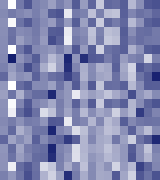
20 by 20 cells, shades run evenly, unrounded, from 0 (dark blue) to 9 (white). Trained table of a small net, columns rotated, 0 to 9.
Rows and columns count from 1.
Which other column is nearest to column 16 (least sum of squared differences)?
8
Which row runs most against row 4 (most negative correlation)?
7
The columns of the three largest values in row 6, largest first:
2, 13, 17
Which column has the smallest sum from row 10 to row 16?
20
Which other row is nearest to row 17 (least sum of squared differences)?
18
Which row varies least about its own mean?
14
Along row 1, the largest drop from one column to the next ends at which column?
3
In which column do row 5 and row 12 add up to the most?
9
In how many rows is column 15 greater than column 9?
11
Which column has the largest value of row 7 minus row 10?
19
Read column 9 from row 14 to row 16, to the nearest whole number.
8 5 1
